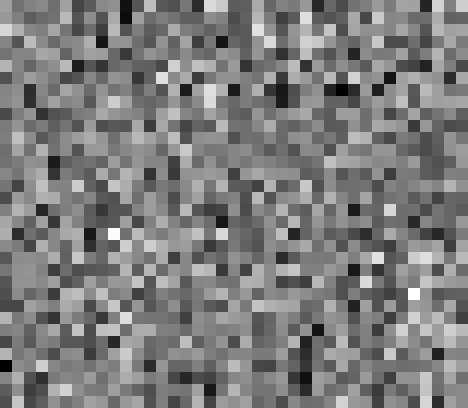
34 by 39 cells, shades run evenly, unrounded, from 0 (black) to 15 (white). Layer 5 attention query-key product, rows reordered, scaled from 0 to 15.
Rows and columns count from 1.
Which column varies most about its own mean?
26
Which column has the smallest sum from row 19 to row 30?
8
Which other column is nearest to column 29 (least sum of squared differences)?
20
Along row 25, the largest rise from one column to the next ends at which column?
35
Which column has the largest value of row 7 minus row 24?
30
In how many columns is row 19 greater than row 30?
15
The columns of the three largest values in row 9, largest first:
18, 10, 34
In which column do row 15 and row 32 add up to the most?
11
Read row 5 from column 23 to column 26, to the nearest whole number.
6 3 6 11
